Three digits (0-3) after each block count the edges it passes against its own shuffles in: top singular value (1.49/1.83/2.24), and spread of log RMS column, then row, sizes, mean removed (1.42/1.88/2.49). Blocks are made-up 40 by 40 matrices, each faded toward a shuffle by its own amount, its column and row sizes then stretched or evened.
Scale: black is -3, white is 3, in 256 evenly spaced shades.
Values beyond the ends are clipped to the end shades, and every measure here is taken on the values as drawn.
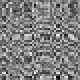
3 2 2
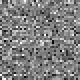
2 0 1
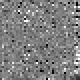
1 2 1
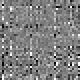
2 3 2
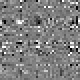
2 2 3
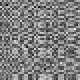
3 0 1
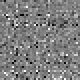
1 1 2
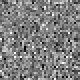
1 0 1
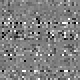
1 1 3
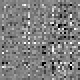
0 3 2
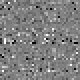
0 1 2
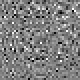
2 1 1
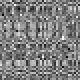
3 1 1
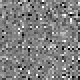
1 2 1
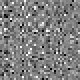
2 1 0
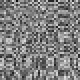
2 0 1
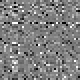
2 0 2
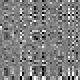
3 3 2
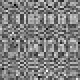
3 1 0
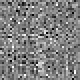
2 2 0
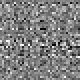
2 0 3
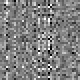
2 3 0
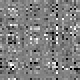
2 3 3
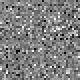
0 1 1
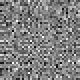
2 0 0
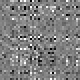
3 2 3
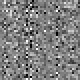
1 3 0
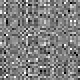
3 2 1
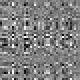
3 3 3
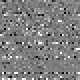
1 0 3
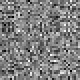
2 1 1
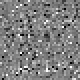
1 1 1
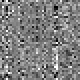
2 3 0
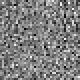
1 1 0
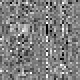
2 3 0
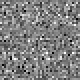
0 0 2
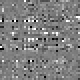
1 2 3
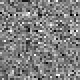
1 1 1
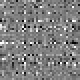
2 2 3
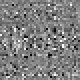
1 1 2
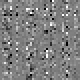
0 3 1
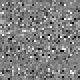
0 0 2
